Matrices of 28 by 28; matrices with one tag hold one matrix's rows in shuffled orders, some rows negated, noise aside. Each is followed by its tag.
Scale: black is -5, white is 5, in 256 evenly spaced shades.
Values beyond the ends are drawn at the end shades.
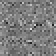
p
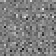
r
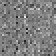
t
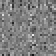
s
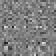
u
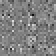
s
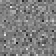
r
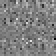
r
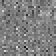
t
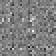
s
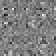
u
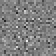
t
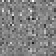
s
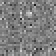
p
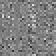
s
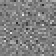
r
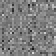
s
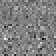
u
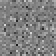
r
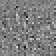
t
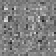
u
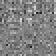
p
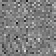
t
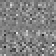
r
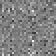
s
